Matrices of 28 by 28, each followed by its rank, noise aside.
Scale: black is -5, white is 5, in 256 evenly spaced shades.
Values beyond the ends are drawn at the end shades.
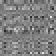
three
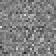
six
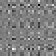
two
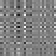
one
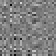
three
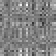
three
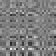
two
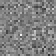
six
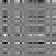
one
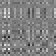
two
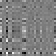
one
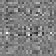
four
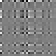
one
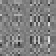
two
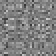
four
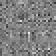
six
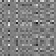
two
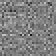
four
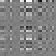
one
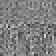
six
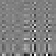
one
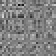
four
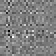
three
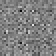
six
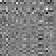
four
